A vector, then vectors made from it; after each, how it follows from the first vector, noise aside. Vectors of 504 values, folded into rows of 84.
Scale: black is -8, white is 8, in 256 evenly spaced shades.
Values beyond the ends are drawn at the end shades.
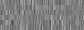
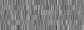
wrapped around.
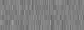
negated, shrunk.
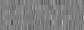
partly zeroed.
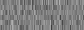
negated.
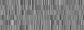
negated.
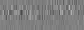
wrapped around, partly zeroed.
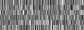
reversed, scaled up.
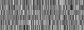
reversed, scaled up.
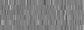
wrapped around, partly zeroed.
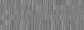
shrunk.
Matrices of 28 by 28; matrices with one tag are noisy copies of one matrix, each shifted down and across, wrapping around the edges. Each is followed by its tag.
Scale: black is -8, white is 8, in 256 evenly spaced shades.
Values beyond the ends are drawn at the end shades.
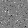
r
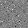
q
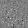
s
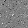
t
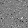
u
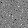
r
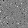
q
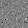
u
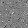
t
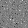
r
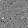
u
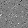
t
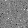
r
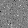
r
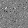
u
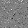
t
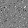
u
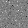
r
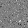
u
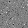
q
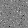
r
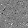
t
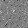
t
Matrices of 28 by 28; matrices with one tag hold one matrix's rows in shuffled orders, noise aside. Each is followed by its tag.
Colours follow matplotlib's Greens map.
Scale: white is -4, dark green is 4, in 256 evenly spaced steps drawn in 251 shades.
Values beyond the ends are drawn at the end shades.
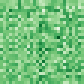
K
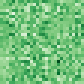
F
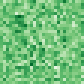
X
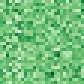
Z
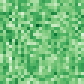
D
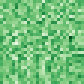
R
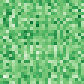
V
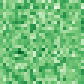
X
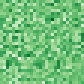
Z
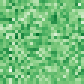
D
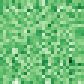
R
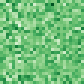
Z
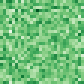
D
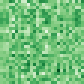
F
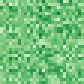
K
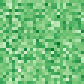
Z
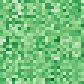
Z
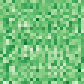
V
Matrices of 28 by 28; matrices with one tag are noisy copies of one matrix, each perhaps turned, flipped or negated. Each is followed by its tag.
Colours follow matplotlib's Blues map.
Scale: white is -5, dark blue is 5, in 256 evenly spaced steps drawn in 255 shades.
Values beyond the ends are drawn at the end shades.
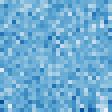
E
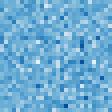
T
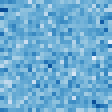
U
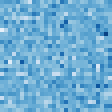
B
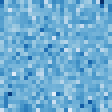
U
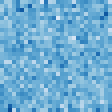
U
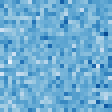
B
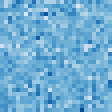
B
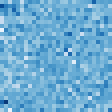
E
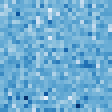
B
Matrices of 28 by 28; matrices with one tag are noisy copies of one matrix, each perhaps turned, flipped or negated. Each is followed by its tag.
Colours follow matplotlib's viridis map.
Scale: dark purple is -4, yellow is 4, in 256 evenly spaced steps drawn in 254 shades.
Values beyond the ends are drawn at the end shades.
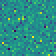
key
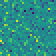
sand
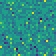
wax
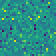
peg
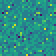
key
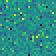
key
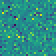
key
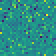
wax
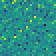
sand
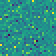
wax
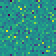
wax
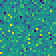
sand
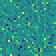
wax
